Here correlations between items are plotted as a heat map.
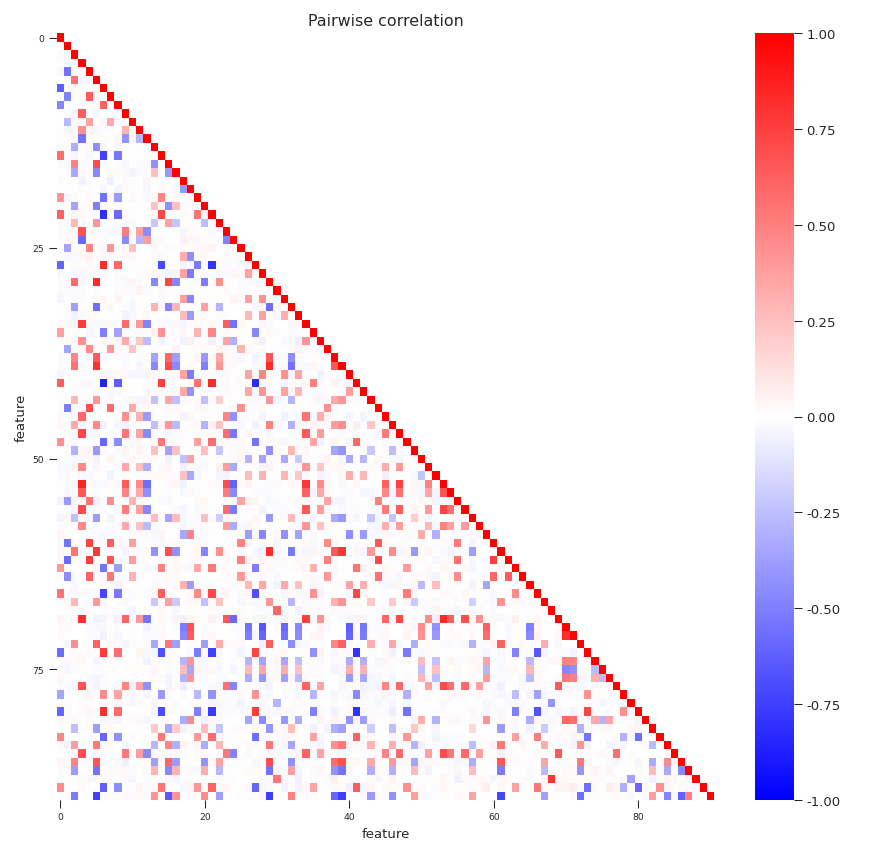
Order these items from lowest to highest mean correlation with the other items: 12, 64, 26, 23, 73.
12, 73, 26, 64, 23
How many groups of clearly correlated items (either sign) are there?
6
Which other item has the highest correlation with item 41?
21
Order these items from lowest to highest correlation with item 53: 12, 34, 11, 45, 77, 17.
12, 17, 11, 45, 77, 34
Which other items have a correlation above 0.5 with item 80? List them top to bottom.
6, 8, 27, 73
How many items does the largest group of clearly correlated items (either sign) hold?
23
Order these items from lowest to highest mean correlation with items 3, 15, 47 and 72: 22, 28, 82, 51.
82, 28, 22, 51
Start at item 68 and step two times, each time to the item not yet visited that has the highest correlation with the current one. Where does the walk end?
30
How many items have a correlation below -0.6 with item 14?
4
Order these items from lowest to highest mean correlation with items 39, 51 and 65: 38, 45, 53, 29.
45, 53, 38, 29
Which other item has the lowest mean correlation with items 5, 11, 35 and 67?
90
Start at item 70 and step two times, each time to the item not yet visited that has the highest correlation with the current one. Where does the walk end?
18
